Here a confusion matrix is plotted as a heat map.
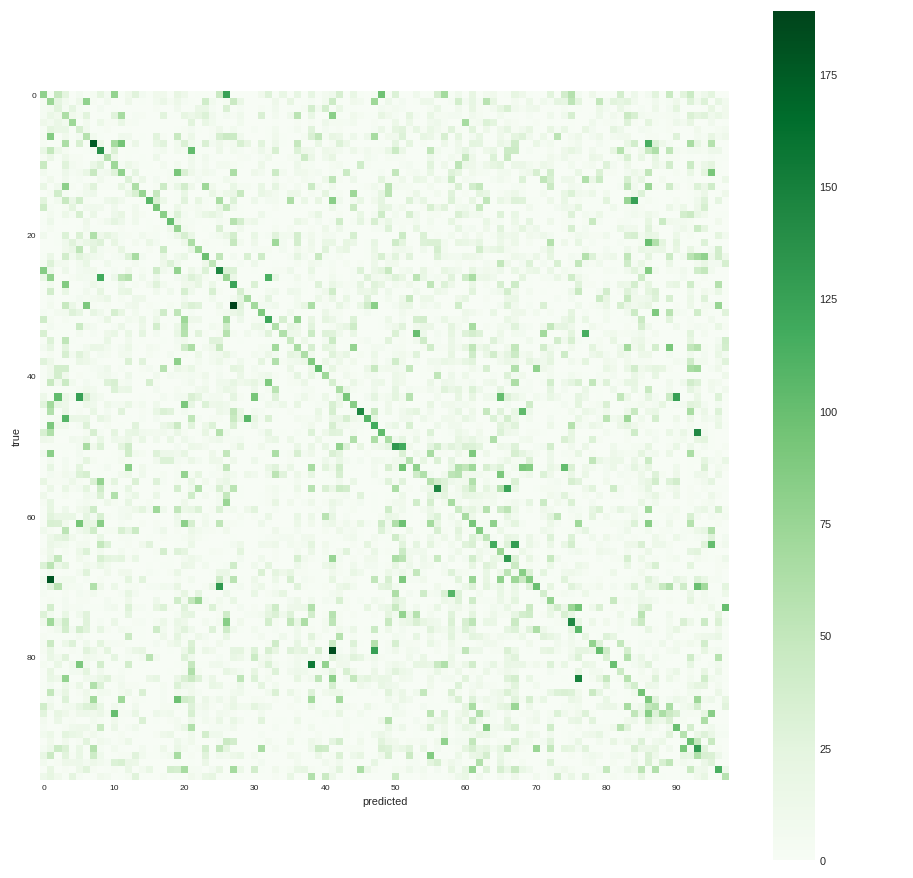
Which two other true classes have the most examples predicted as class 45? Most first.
96, 10
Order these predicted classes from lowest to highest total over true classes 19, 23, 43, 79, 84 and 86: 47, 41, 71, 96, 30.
71, 96, 30, 47, 41
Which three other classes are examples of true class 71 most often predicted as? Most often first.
58, 50, 54
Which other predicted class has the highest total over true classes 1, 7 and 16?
86
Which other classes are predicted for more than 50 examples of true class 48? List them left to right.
1, 25, 93
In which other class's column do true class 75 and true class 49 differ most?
26
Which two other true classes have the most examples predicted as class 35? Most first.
15, 75
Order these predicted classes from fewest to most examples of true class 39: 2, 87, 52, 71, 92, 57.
57, 71, 87, 2, 52, 92
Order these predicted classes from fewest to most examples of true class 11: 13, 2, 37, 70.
2, 37, 13, 70
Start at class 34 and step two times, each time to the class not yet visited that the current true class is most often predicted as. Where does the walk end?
42
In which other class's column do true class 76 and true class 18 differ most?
70
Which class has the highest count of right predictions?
7
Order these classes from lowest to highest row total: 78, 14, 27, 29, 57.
57, 29, 78, 14, 27
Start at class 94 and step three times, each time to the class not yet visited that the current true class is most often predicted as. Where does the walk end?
21
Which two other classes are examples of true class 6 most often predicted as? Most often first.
1, 47
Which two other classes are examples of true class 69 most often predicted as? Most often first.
1, 51
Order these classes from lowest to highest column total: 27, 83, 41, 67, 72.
72, 83, 27, 41, 67
